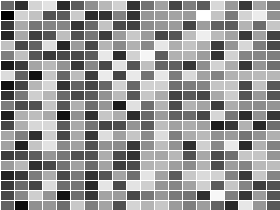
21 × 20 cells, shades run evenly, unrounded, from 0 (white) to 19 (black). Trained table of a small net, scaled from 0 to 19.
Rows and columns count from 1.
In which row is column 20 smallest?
3
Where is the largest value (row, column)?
2, 1
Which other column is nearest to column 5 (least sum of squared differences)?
7
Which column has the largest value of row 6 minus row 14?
4
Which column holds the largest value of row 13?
16
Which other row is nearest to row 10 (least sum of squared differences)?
9
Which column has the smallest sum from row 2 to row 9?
15
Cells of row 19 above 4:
15
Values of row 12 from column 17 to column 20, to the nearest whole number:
10 16 8 15
